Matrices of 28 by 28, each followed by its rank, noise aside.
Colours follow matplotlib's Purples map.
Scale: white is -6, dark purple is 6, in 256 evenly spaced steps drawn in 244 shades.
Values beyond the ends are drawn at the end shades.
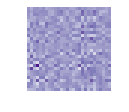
four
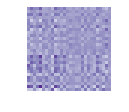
two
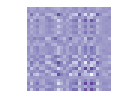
two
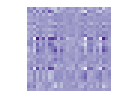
two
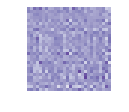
four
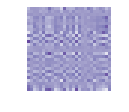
two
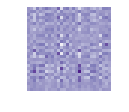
two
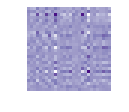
two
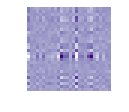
one
